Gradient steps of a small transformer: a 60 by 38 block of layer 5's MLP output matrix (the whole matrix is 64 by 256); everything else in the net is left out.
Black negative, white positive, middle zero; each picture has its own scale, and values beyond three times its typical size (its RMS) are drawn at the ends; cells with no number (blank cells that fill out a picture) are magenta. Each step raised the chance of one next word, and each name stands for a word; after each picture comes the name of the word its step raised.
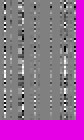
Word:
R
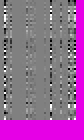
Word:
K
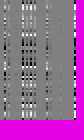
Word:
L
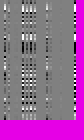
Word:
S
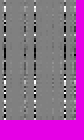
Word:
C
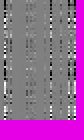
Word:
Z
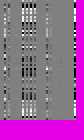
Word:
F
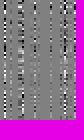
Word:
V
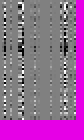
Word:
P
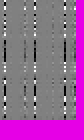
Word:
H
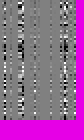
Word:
H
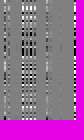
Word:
P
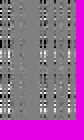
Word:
V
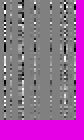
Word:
Z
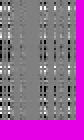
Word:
H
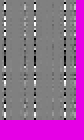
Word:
L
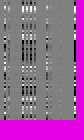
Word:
H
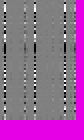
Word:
S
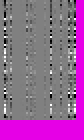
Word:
V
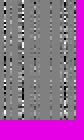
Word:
F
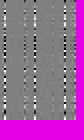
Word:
K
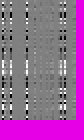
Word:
R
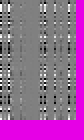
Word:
S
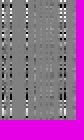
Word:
F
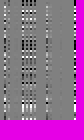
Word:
K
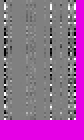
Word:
P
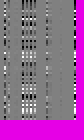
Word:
V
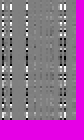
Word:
L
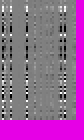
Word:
C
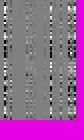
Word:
H
